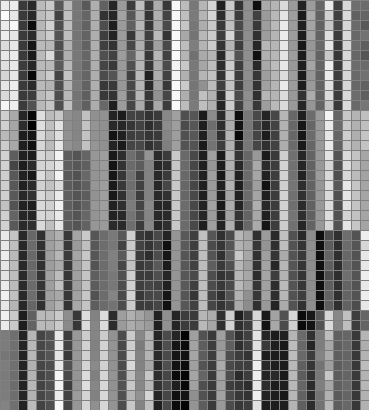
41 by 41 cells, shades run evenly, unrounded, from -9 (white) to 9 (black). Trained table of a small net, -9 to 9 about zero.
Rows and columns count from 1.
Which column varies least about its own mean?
3
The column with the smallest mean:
1
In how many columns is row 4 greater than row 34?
17
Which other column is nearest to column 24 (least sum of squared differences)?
26
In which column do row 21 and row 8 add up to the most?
4
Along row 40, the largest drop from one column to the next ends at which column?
29
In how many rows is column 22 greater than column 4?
18
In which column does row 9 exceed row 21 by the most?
7
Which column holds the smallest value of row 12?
37
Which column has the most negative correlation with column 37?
27
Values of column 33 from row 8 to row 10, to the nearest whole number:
-2 -2 -2
